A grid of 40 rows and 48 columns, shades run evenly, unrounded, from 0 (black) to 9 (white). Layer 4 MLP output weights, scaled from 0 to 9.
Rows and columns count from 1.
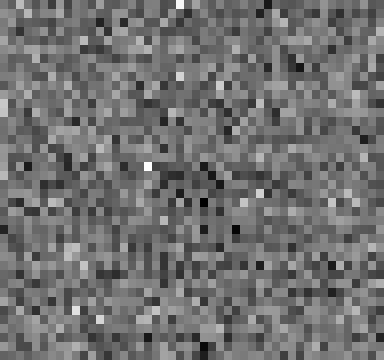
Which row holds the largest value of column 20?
35
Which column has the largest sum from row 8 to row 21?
1
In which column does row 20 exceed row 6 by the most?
11
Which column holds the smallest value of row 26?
30
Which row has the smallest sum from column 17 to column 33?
20
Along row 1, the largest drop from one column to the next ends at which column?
24
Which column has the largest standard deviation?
23
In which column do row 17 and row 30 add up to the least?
21
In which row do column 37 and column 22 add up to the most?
13
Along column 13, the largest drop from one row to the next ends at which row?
37
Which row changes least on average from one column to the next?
25
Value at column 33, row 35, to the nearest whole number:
5
